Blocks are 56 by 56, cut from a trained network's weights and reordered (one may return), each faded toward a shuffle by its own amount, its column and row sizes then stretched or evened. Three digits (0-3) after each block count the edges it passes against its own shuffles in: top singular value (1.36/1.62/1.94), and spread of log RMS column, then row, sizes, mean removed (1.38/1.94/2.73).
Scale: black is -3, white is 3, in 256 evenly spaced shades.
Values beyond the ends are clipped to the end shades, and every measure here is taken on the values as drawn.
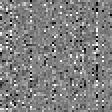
1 3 0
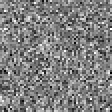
3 0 1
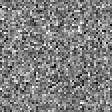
0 0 1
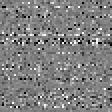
1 1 3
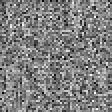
1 0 0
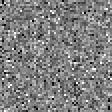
1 0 0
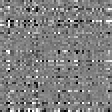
3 2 3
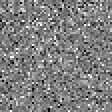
1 1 0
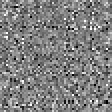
2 2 1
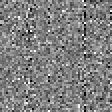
1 2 0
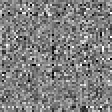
1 1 2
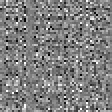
3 3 1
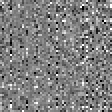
1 3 0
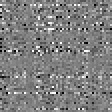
0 2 3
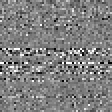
3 0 3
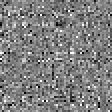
2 2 2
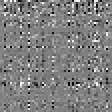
2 3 3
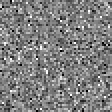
0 1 0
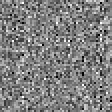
2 1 0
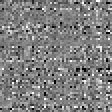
0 2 3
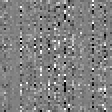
1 3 1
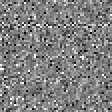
2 0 1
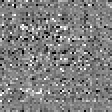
1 1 3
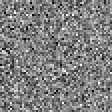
0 0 0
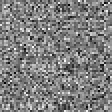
3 1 0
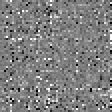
1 2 2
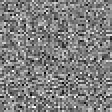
3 0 1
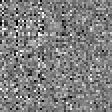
2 2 1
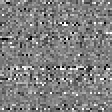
0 0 3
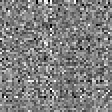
2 1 2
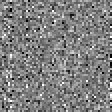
1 2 0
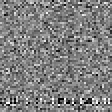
3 0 2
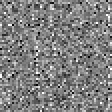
2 1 0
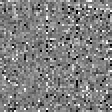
0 2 1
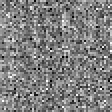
1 1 1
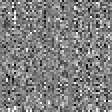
3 3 0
